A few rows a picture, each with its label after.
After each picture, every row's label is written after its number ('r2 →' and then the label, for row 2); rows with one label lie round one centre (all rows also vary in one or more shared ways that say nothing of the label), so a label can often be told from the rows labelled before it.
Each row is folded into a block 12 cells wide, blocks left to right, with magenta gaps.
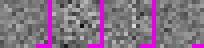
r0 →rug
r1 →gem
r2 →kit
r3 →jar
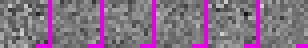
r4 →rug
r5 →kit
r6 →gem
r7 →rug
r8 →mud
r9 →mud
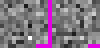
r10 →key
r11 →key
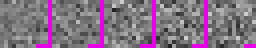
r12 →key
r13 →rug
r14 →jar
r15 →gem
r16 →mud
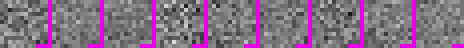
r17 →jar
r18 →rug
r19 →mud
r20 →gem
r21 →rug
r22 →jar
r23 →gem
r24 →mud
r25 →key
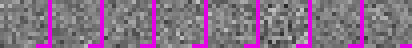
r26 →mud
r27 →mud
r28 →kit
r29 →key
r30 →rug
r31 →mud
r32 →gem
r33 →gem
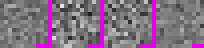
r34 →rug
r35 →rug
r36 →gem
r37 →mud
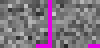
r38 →rug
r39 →rug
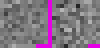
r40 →mud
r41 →gem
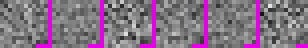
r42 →gem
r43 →kit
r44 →gem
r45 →rug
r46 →kit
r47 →key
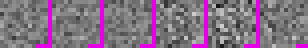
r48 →kit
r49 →key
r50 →key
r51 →kit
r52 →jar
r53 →key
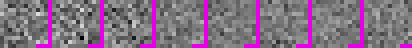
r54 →mud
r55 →gem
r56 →kit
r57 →kit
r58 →rug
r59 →key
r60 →rug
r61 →mud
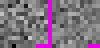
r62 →gem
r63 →jar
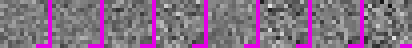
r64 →mud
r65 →key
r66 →jar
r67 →rug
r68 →mud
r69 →rug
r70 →gem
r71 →rug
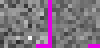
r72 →key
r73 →jar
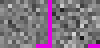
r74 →key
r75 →jar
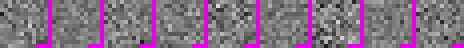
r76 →gem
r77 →key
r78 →gem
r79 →gem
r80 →key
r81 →rug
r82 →jar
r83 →jar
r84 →gem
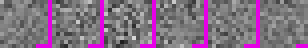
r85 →kit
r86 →rug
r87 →mud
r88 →mud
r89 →kit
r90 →rug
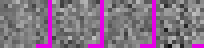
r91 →key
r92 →gem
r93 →mud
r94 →jar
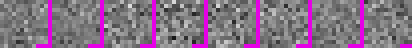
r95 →key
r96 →gem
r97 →kit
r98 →rug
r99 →gem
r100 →mud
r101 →mud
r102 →rug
